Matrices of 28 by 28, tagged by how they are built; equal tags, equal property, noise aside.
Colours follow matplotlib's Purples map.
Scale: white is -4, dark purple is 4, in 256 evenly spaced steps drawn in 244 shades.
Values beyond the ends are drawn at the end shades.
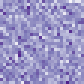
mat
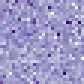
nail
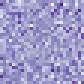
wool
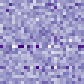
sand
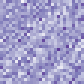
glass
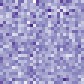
wool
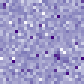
nail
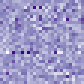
sand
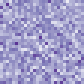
mat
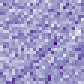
glass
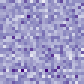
sand
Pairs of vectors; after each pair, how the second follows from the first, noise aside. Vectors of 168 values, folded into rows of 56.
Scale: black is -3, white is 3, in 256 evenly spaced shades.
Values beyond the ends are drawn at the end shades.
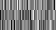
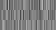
wrapped around, shrunk.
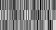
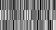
copied.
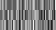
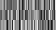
copied.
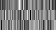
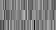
wrapped around, shrunk.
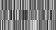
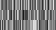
copied.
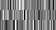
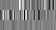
partly zeroed.
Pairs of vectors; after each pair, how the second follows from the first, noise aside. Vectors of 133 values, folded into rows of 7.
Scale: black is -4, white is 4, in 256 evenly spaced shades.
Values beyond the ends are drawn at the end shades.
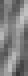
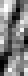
reversed, negated, scaled up.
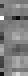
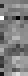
copied.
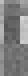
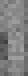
reversed, negated, shrunk.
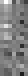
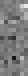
wrapped around, partly zeroed.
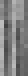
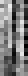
reversed, negated, scaled up.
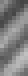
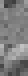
wrapped around, partly zeroed.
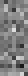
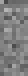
reversed, negated, shrunk.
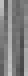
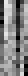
reversed, negated, scaled up.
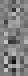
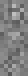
reversed, negated, shrunk.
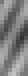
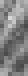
wrapped around, negated.
